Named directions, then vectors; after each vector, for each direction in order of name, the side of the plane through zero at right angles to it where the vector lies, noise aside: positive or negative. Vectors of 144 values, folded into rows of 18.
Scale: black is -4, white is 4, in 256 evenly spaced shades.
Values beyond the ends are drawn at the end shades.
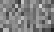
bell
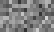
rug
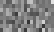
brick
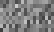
positive, positive, positive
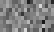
positive, negative, negative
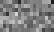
positive, negative, positive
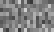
negative, negative, negative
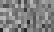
positive, positive, positive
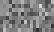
positive, positive, negative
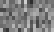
negative, negative, negative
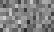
positive, positive, positive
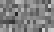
negative, positive, negative
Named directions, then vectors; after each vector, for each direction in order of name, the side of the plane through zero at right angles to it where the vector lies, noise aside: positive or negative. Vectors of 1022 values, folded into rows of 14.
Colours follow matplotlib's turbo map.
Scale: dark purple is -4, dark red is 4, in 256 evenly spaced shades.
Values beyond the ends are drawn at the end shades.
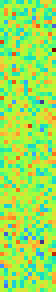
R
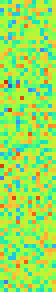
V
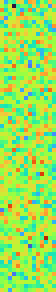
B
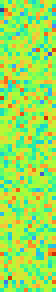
negative, positive, positive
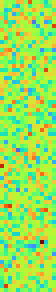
positive, negative, positive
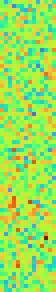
positive, positive, positive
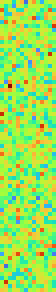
positive, negative, negative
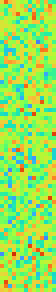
negative, negative, negative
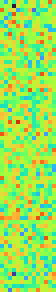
positive, positive, negative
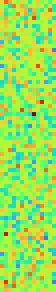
negative, negative, negative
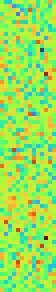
positive, positive, positive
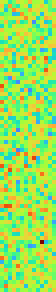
positive, negative, positive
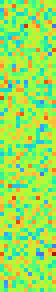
negative, positive, positive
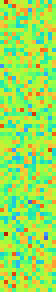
negative, negative, negative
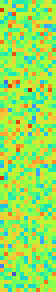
positive, positive, negative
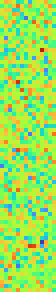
negative, positive, negative
